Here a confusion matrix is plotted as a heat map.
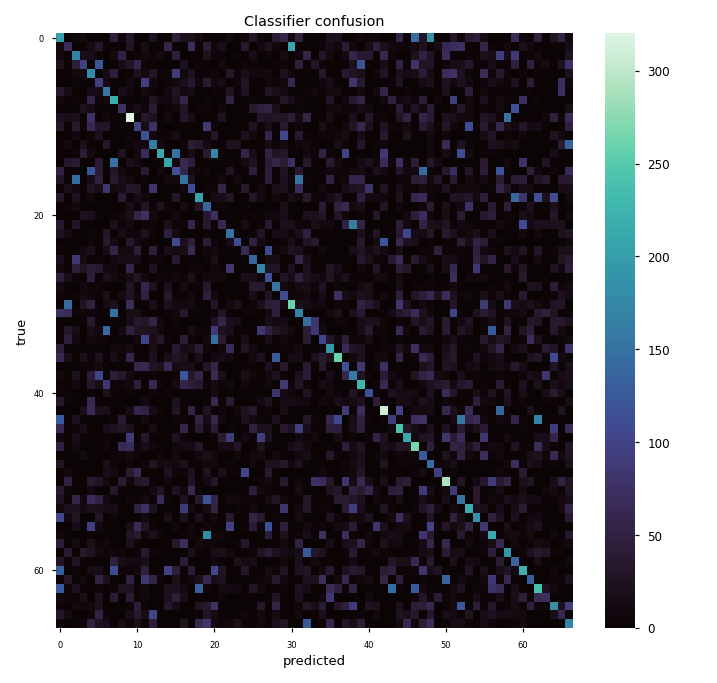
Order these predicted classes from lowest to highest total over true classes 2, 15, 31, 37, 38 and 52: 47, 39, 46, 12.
12, 46, 39, 47
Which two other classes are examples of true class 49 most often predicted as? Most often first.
24, 10
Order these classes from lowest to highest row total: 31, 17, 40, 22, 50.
40, 22, 17, 31, 50
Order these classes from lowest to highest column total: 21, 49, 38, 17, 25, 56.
49, 21, 25, 17, 56, 38
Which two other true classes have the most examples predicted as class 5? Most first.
3, 38
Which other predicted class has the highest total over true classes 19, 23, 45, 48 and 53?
42
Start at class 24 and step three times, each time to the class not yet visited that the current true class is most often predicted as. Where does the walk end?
47
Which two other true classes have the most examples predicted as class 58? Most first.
9, 30
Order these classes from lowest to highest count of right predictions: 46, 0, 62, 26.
26, 0, 62, 46
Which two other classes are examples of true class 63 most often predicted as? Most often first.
35, 62
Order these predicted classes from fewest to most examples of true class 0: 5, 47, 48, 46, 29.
5, 47, 29, 46, 48
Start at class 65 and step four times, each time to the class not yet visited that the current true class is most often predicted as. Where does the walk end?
33
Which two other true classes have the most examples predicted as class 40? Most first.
17, 51
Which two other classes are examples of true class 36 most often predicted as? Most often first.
28, 64
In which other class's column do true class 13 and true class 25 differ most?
20
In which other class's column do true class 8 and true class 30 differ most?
1
